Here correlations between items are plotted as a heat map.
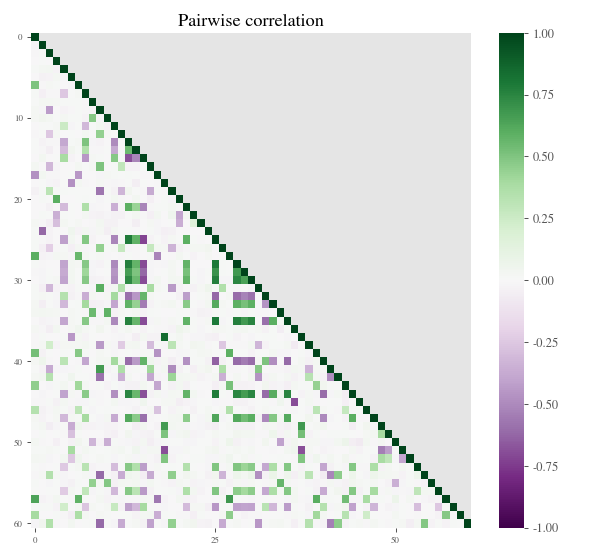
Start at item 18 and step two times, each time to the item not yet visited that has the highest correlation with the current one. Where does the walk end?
48
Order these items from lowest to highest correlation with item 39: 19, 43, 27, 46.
19, 46, 43, 27
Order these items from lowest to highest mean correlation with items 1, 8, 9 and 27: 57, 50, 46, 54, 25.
54, 50, 25, 46, 57
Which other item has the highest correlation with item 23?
22
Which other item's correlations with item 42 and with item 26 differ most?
9
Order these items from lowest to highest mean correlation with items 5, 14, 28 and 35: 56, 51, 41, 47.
41, 51, 56, 47
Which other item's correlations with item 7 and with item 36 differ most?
45
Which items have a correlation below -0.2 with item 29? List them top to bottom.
4, 11, 15, 32, 40, 58
